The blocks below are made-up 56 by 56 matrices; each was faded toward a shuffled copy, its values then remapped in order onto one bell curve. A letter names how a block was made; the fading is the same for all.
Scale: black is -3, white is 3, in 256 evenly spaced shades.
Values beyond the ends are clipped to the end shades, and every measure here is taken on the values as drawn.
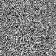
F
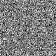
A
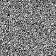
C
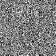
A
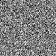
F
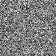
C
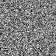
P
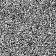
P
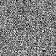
A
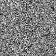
C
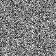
C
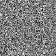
C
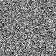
P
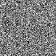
A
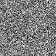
C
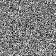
C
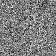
C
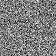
P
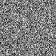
A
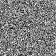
P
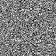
F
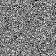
F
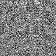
F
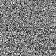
F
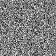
C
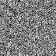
C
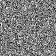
C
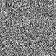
F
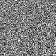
F
